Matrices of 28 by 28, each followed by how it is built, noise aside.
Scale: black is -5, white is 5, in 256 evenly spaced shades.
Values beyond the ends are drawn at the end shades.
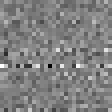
uneven rows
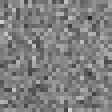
noise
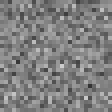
repeating columns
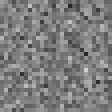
repeating rows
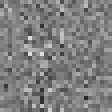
uneven columns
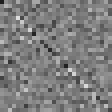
diagonal
